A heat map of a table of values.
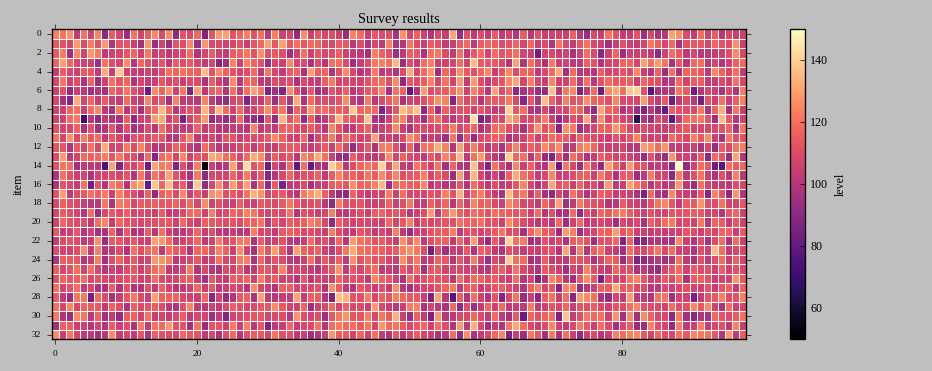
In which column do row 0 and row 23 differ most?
34
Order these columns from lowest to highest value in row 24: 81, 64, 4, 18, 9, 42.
4, 18, 81, 9, 42, 64
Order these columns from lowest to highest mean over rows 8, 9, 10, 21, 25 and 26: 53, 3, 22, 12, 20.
12, 22, 20, 53, 3
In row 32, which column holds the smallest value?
64
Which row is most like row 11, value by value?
29
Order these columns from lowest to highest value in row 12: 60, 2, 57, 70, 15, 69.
2, 15, 60, 70, 69, 57
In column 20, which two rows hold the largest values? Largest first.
16, 6
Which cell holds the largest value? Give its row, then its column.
14, 88
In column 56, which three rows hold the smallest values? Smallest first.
28, 7, 15
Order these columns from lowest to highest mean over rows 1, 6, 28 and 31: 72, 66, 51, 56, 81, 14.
56, 66, 51, 72, 14, 81
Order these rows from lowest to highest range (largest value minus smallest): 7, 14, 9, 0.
0, 7, 9, 14
